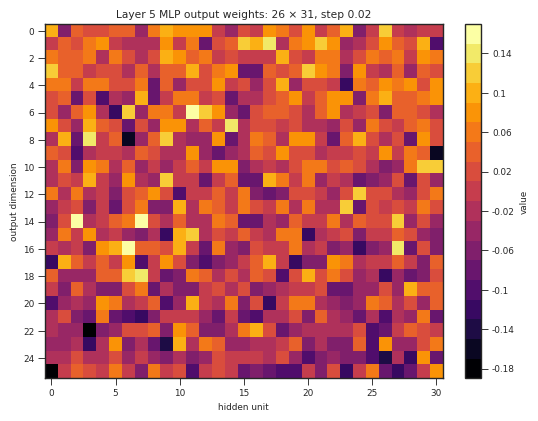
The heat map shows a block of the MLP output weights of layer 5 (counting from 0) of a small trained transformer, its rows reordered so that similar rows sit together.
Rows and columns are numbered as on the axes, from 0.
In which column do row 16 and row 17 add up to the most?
6
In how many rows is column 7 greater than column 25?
14
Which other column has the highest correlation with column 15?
16
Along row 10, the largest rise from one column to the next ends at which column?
3
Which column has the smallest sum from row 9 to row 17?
12
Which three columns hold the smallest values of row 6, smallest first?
5, 15, 26
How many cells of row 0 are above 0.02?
15
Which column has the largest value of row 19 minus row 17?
7
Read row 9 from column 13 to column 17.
-0.08 -0.04 -0.02 0.04 0.02
